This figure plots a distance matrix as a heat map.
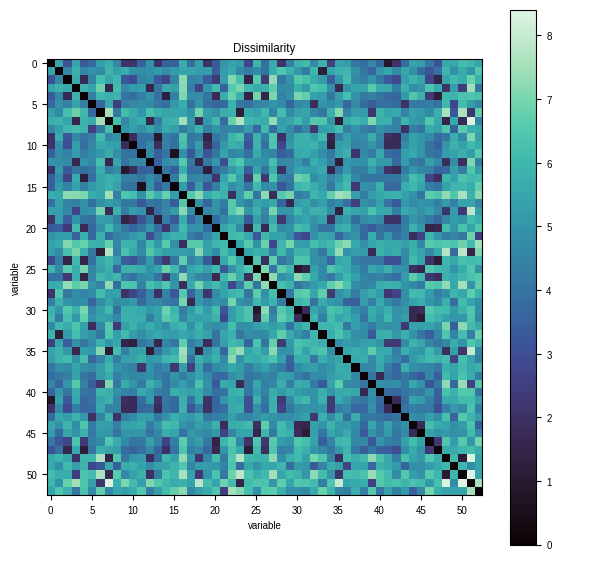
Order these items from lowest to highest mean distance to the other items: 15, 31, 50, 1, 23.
15, 1, 31, 23, 50
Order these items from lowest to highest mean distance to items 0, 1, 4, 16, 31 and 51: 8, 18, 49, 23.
23, 8, 49, 18
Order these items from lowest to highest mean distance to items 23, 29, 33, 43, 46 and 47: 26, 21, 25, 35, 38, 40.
26, 38, 40, 21, 25, 35
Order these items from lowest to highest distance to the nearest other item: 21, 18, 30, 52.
30, 18, 21, 52
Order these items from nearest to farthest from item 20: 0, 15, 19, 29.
0, 19, 15, 29
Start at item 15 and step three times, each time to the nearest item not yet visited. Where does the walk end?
17
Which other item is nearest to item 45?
31
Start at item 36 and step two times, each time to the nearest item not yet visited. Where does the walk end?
5
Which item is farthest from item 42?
51
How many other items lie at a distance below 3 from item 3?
6
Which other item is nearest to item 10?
34
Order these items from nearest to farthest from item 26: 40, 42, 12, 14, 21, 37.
14, 42, 40, 12, 37, 21
